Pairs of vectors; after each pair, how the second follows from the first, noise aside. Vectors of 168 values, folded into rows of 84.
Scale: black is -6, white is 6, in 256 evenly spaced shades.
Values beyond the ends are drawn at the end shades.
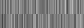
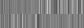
wrapped around, negated, partly zeroed.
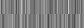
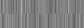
shrunk.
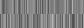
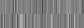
wrapped around, negated, partly zeroed.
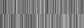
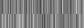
wrapped around.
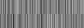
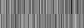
wrapped around.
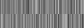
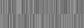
wrapped around, shrunk.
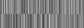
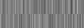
wrapped around, shrunk.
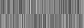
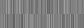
wrapped around, shrunk.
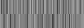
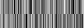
reversed, scaled up.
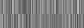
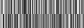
scaled up.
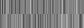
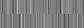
reversed, partly zeroed.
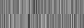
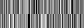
scaled up.
